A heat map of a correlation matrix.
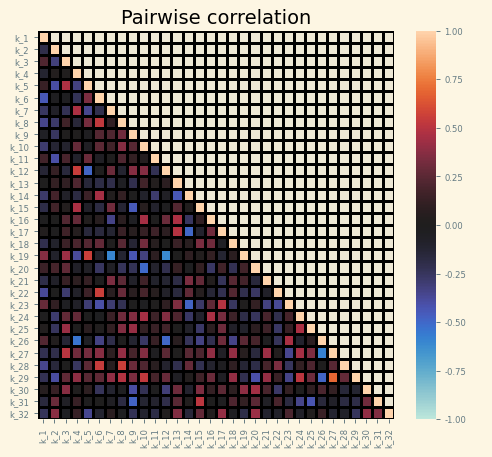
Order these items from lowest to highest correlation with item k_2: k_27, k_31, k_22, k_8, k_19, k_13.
k_8, k_27, k_19, k_22, k_13, k_31
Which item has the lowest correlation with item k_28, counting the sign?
k_1
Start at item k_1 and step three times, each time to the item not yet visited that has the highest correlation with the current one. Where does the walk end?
k_3
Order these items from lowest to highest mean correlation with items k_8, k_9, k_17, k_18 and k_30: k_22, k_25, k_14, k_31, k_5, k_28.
k_14, k_31, k_22, k_5, k_28, k_25
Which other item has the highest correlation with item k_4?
k_12
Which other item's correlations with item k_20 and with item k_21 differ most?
k_29
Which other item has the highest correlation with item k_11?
k_5
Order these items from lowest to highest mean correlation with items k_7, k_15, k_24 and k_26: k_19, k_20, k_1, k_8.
k_19, k_1, k_20, k_8
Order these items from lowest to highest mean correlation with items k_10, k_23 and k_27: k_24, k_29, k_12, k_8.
k_8, k_12, k_29, k_24
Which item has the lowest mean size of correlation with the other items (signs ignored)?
k_11
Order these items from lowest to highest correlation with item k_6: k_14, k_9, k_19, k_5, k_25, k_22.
k_19, k_25, k_9, k_5, k_14, k_22
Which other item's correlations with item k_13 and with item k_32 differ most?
k_16
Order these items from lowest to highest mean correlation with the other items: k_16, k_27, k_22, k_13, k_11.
k_22, k_11, k_13, k_16, k_27
